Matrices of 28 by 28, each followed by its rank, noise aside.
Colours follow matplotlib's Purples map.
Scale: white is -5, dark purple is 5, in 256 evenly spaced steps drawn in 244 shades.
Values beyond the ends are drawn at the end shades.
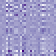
two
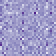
four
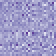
three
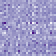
three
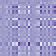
one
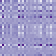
one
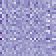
two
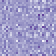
four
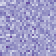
three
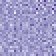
three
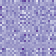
three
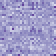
four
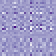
two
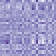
one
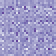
four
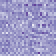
three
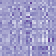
three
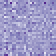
four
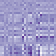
two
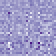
three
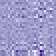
two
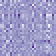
three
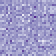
four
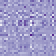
two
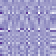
two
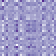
one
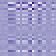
one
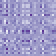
two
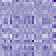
two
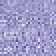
four
